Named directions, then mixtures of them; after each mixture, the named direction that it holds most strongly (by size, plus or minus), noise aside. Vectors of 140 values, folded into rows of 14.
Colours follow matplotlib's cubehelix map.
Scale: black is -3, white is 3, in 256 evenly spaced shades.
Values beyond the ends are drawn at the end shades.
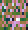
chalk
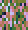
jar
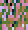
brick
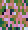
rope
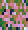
rope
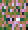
chalk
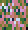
chalk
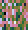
jar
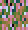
brick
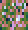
chalk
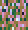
chalk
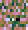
chalk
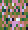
chalk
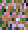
rope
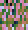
brick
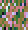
jar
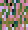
brick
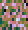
rope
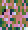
rope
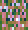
chalk
